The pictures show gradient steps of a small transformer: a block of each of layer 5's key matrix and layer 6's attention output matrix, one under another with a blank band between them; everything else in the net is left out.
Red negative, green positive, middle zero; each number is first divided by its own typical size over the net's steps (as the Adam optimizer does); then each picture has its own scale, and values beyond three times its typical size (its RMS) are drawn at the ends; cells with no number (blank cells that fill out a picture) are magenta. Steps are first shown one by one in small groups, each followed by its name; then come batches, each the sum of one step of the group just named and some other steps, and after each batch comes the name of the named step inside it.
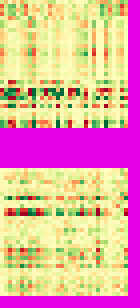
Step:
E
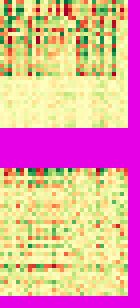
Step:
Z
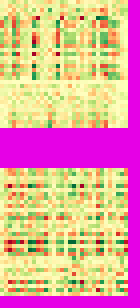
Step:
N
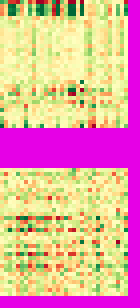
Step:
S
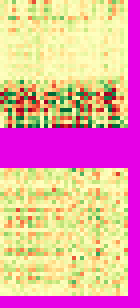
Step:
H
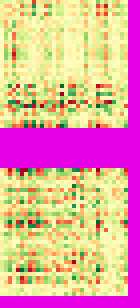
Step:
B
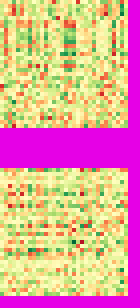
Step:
N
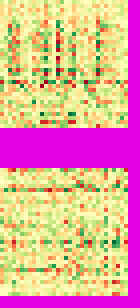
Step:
B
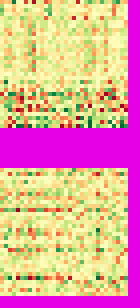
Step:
H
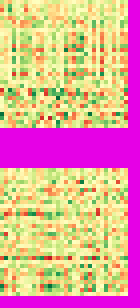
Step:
E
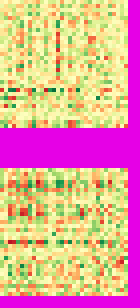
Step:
E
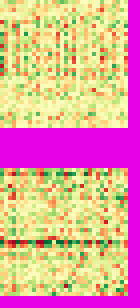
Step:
N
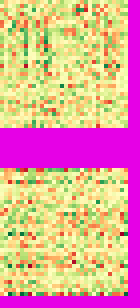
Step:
B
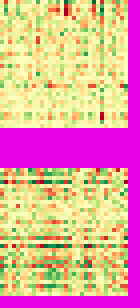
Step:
Z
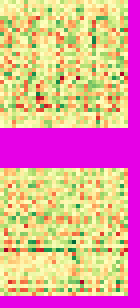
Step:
N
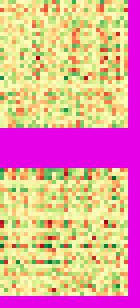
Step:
H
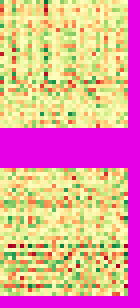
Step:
B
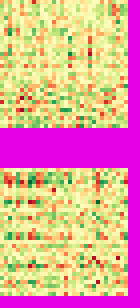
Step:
H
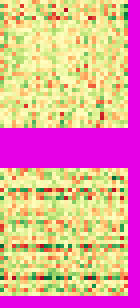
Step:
B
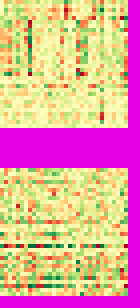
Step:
Z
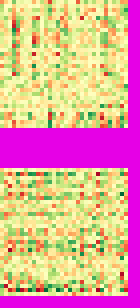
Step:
N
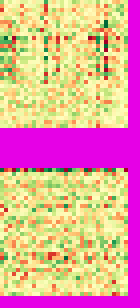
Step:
B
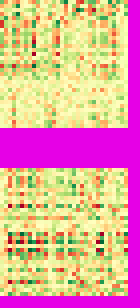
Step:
N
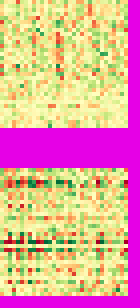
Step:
N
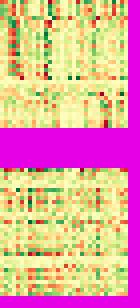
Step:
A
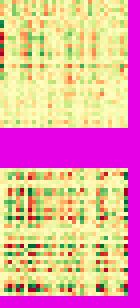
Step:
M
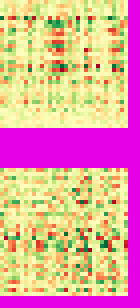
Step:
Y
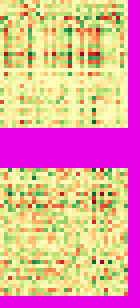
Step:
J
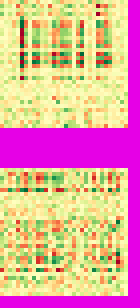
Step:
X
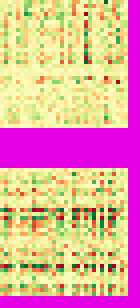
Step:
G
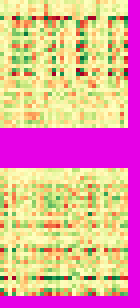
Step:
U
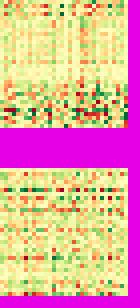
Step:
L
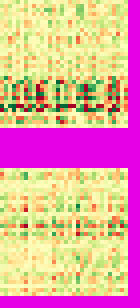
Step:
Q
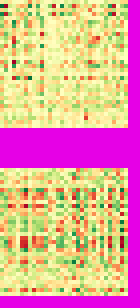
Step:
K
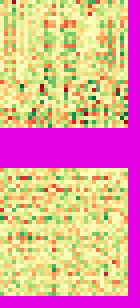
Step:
L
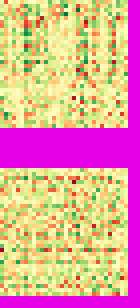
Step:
U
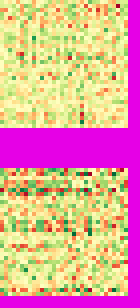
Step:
X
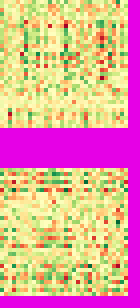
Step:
X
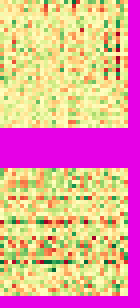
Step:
K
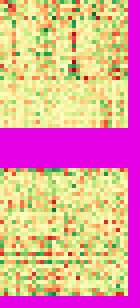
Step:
A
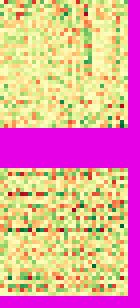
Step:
G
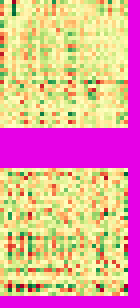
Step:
M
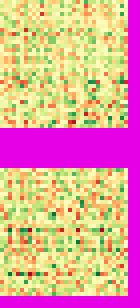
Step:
L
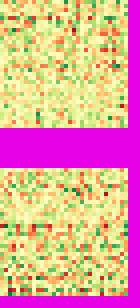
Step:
Y
